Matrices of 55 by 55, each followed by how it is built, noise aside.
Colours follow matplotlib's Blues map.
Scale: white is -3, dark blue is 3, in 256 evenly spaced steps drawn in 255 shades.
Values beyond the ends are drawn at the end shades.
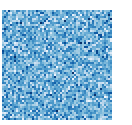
noise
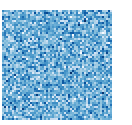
noise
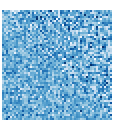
upper triangular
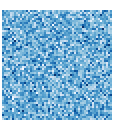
noise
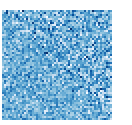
upper triangular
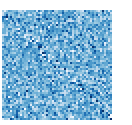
banded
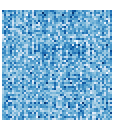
blocks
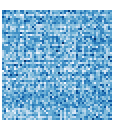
blocks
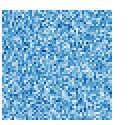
noise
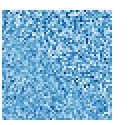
upper triangular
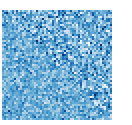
upper triangular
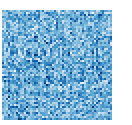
blocks
